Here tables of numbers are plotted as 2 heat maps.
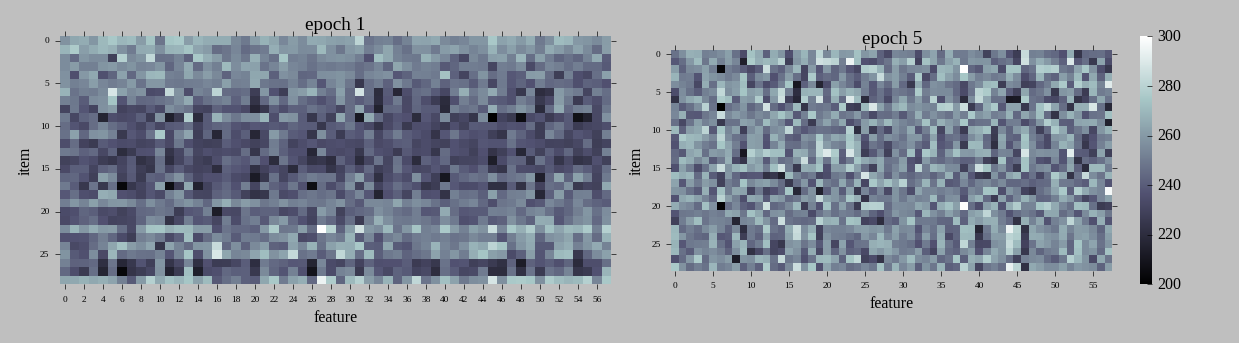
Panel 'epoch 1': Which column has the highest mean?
13
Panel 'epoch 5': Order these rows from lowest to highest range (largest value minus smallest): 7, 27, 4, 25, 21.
21, 25, 27, 4, 7
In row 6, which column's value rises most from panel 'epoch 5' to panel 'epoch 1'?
16
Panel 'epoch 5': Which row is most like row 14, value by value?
0
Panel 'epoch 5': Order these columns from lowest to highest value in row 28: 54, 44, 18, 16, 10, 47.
10, 54, 47, 18, 16, 44
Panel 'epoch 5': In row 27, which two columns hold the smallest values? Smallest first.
8, 27
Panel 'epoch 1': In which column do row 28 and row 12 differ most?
27
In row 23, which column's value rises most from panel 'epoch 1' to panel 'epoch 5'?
44
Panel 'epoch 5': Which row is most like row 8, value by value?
5
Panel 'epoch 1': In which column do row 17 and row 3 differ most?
6
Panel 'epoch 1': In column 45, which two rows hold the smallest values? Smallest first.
9, 14
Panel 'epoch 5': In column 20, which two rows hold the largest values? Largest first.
13, 1
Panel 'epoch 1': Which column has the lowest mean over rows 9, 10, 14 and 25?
54
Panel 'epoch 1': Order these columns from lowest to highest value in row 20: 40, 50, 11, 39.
39, 11, 50, 40
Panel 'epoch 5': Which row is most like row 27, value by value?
22
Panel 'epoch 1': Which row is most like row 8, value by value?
18
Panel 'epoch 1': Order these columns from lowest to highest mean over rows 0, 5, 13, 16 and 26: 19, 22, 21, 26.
26, 19, 21, 22
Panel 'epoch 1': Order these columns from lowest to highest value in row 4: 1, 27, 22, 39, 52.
52, 1, 22, 39, 27
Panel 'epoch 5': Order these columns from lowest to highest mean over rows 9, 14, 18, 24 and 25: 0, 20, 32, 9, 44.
32, 9, 20, 0, 44
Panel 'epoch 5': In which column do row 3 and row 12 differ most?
38
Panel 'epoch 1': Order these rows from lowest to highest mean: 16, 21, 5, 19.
16, 21, 5, 19
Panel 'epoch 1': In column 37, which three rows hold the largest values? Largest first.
28, 22, 0
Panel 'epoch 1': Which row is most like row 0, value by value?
1
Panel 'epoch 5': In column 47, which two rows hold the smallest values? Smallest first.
18, 4
